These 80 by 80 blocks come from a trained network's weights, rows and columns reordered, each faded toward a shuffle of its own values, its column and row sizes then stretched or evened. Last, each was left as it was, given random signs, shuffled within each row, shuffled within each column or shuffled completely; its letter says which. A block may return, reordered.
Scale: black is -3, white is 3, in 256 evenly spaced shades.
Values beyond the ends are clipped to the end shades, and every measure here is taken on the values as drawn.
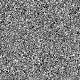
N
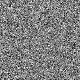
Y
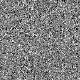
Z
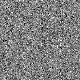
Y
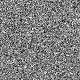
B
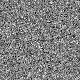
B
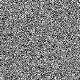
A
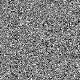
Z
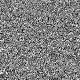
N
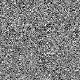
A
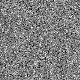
N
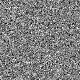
N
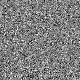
N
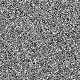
B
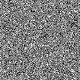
A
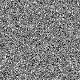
Y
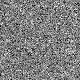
N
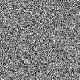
A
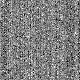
Y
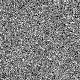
B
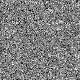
N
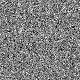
B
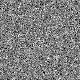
N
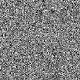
A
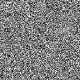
A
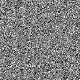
A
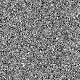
N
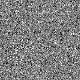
Z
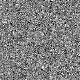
Z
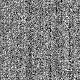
Y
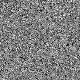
N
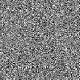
A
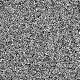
B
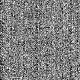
A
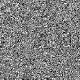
A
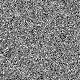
B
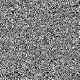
A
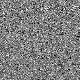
N
